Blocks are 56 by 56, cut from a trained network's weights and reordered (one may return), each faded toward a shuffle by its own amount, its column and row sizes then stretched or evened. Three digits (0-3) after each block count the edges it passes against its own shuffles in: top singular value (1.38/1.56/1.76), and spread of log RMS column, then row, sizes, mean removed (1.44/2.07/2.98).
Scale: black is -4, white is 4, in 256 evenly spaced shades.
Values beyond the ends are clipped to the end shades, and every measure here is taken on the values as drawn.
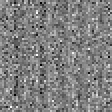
1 2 0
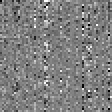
1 3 0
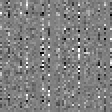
2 3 1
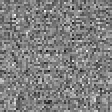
2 1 0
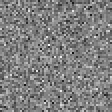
1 0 0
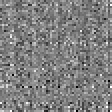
2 0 2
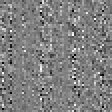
0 3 0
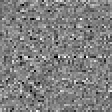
2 0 2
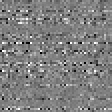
2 1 3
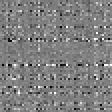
3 1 3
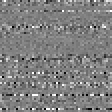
3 0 3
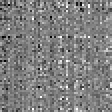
3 2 2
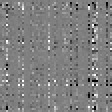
2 3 2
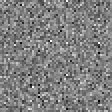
0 1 0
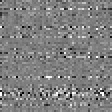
3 1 3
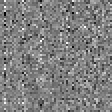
1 2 1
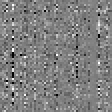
2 3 1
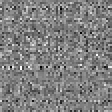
2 1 2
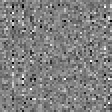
1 2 1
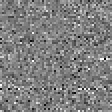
1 1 1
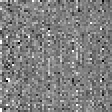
1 2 1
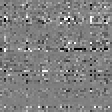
1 2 3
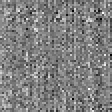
3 1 1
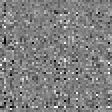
0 2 2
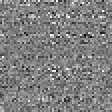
2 1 2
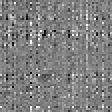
3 2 2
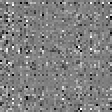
0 3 2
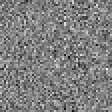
1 1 0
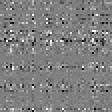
0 2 3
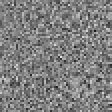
3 0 0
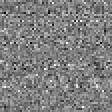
2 0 2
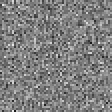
2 0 0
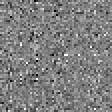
0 1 1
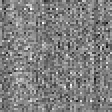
2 0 2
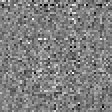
3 1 1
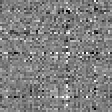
3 1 2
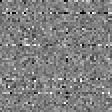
1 1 2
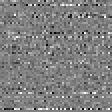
2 0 3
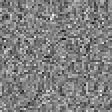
3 0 1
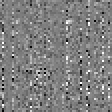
0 3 1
